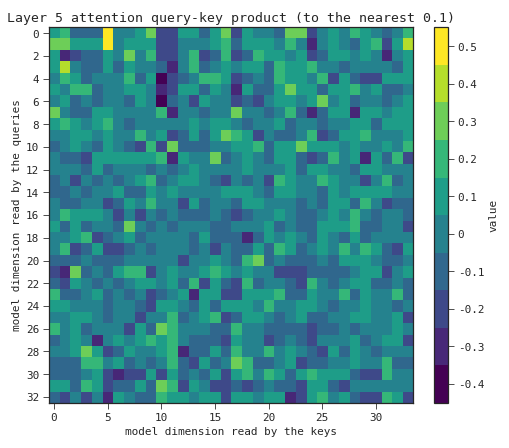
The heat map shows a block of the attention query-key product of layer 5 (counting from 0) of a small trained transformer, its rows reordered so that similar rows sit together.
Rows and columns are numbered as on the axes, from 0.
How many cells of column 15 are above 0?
15
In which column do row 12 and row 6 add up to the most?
25
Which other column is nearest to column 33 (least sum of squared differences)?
16
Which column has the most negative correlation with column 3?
12
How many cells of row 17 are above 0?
8
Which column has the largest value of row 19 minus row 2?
1
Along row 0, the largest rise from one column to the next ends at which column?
5
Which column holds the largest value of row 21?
2
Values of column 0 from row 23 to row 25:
0.2 0.1 0
